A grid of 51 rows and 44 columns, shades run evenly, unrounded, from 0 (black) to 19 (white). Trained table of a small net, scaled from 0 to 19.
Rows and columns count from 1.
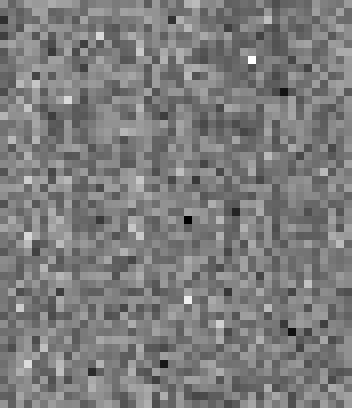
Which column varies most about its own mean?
24
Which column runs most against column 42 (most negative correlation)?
41
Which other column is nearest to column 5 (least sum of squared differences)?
42
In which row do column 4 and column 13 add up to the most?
46
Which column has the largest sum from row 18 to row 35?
18
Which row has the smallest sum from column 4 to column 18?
37
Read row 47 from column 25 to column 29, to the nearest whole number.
8 9 11 13 10
